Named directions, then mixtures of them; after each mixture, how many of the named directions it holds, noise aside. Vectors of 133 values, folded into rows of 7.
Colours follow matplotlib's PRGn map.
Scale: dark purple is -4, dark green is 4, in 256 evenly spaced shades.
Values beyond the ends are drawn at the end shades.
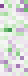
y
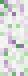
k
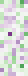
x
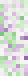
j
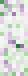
one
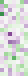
three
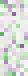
two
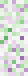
three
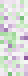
one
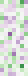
one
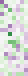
three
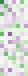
two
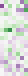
one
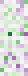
three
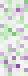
two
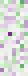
one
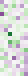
three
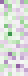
four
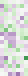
one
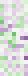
one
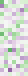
four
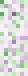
four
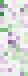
four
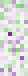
two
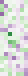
three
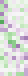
two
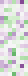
two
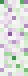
four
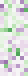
one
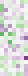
one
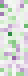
three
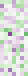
two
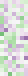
one
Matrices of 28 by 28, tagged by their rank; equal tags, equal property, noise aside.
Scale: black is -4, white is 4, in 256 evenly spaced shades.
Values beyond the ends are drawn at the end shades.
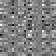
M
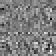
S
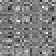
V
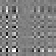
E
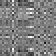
V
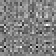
S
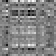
E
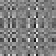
E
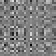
M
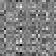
V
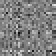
S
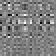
M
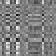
E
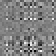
M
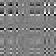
E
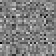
S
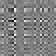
E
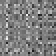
V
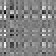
E
